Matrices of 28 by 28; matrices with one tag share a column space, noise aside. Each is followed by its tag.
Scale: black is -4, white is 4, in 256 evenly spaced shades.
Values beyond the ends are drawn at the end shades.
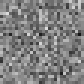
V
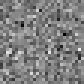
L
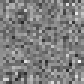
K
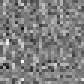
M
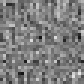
K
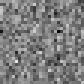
V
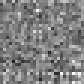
K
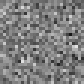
V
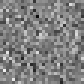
L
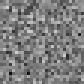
V
